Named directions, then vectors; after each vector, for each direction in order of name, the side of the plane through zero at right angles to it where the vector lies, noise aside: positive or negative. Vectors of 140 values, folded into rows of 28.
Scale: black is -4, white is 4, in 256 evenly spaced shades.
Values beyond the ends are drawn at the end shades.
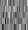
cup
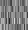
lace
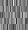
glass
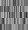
negative, negative, negative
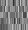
positive, negative, negative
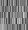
negative, positive, positive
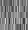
negative, negative, positive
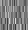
positive, positive, negative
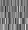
negative, negative, positive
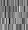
negative, negative, positive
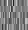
positive, negative, positive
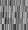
positive, positive, positive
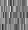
positive, negative, positive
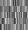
negative, negative, negative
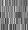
positive, positive, negative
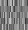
negative, positive, negative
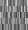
positive, negative, positive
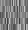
positive, positive, negative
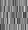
positive, negative, negative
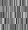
positive, positive, positive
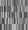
negative, negative, negative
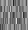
positive, negative, negative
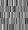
negative, positive, negative
